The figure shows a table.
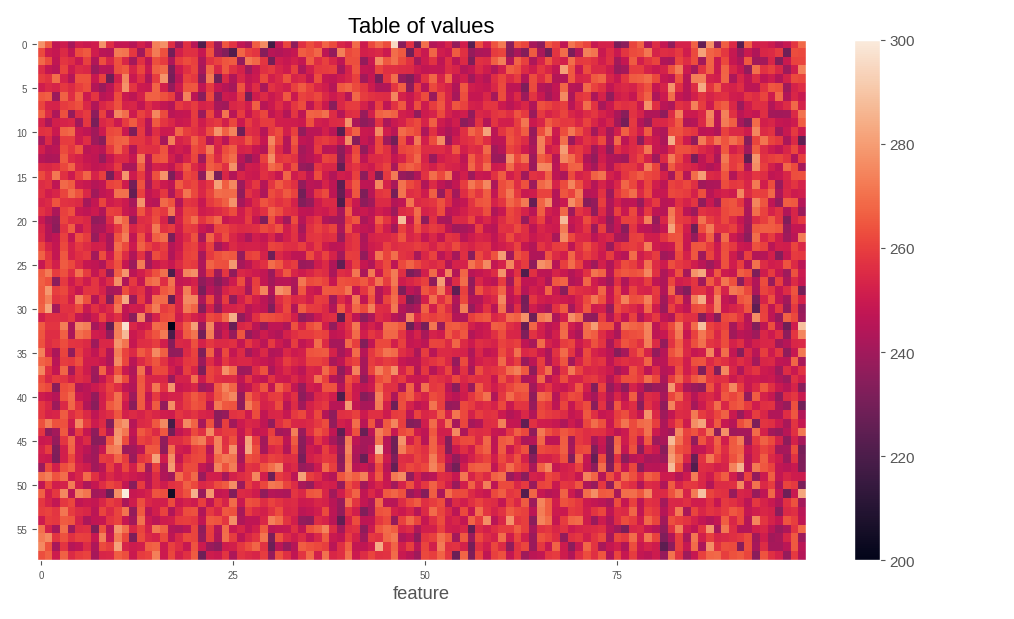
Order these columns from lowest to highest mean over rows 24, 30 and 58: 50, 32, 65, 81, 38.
81, 65, 38, 32, 50
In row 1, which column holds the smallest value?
25
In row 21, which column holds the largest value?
82
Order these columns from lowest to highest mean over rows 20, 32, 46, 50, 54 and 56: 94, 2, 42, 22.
42, 2, 94, 22
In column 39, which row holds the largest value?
1
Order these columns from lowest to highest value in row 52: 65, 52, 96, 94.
96, 94, 52, 65
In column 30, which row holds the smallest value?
0
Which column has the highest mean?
10
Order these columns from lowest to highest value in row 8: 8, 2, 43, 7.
7, 2, 43, 8
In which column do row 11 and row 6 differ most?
46
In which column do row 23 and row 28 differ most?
54
